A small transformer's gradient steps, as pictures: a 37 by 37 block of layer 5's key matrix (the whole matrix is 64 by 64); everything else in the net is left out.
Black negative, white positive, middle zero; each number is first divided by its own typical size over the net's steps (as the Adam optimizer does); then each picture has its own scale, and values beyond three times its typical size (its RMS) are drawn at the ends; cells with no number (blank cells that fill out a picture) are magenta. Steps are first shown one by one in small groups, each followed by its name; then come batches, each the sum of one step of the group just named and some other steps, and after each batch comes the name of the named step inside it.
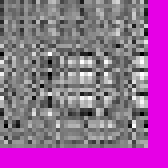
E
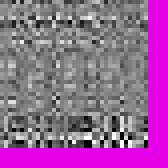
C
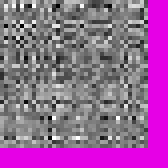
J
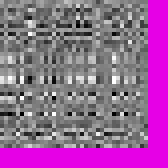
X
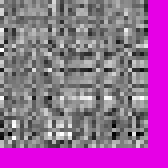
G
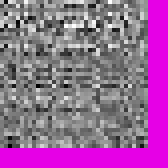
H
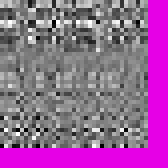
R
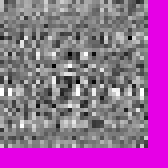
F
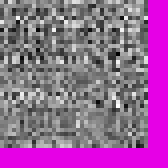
H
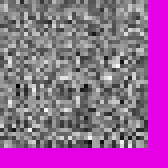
C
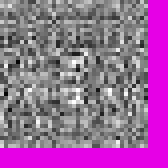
F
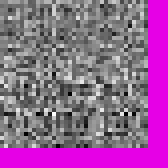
X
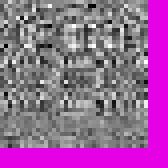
H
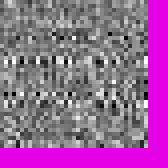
R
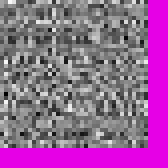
R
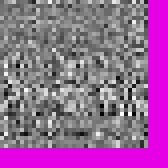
E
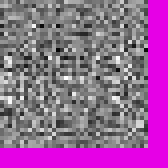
X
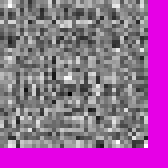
R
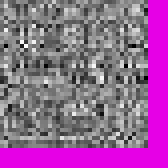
C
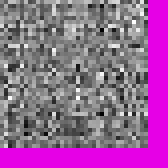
H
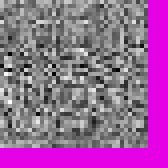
F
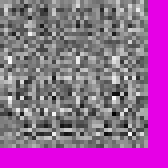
X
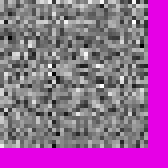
F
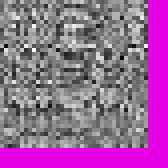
H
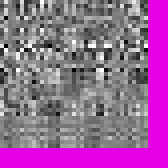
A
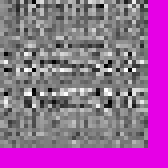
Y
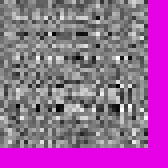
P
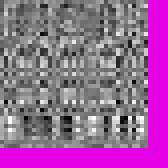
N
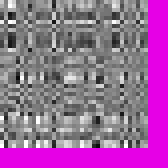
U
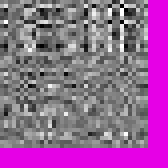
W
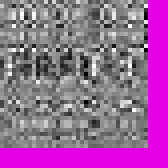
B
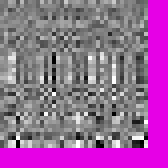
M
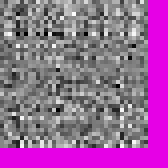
P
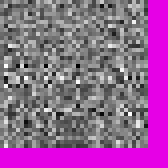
W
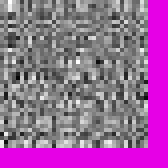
U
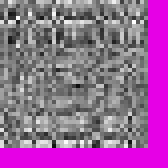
U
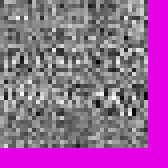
P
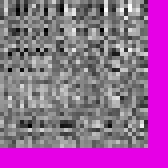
Y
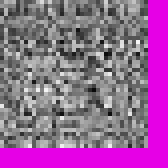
A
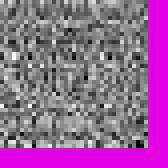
M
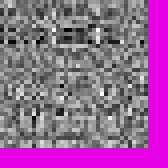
P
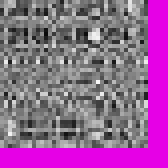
P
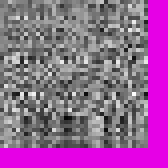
N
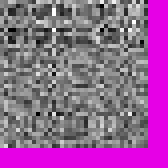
Y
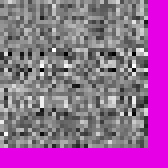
N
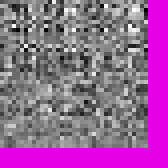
B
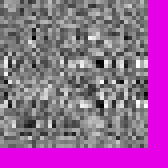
W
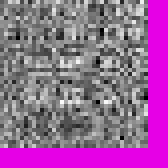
N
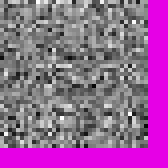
W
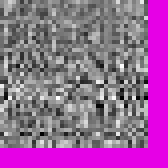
P
